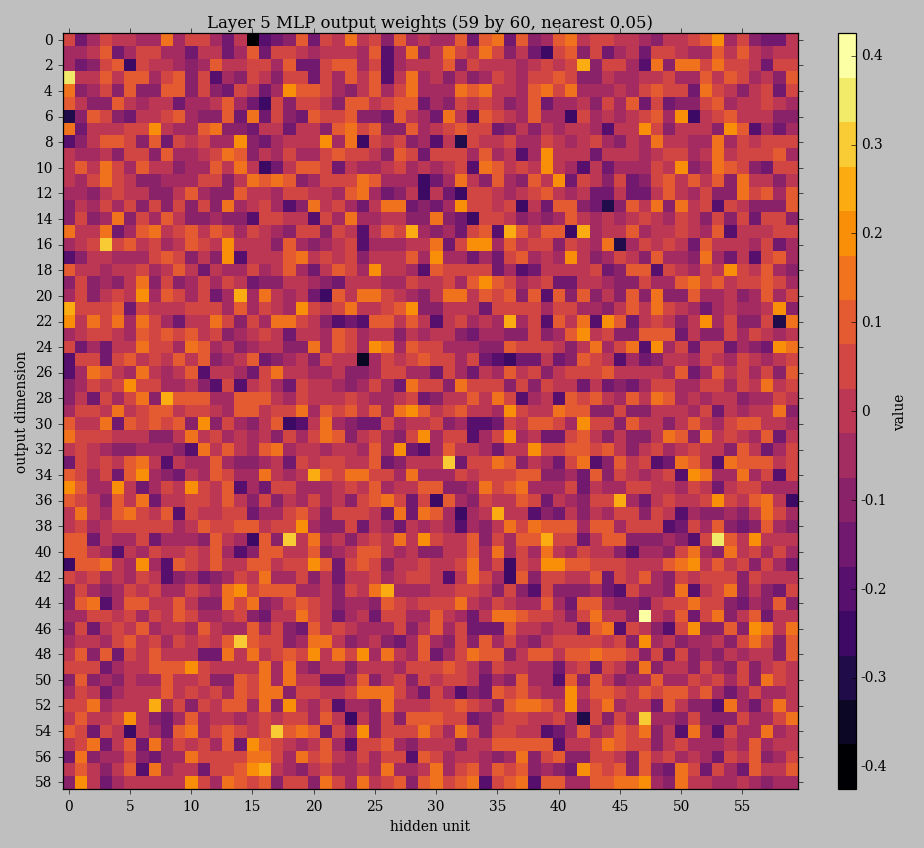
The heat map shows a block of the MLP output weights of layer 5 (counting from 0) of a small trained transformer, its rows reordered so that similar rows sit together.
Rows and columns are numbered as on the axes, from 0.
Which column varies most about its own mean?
0
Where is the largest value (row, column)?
45, 47
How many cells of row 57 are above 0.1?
7
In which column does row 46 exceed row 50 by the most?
56
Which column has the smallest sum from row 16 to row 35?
24
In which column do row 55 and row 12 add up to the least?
32
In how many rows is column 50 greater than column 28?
28
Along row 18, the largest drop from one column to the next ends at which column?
48
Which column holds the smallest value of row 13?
44
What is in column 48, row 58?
-0.05
